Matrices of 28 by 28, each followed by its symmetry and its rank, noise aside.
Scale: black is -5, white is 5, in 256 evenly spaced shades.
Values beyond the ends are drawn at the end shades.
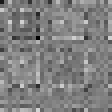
symmetric, rank three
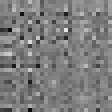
no symmetry, rank four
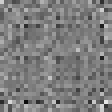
symmetric, rank three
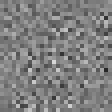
antisymmetric, rank six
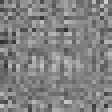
no symmetry, rank four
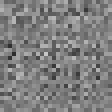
no symmetry, rank three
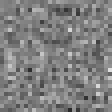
antisymmetric, rank six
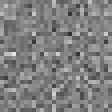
no symmetry, rank four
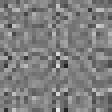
no symmetry, rank three
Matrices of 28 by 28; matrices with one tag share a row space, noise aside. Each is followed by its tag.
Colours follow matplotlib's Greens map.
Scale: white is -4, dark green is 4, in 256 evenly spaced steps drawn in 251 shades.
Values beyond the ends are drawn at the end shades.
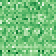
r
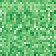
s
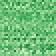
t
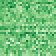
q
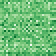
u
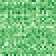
t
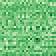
u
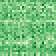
t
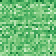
s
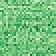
u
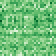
s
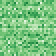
r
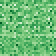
s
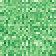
u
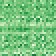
t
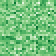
q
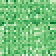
u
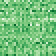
u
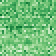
s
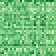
t
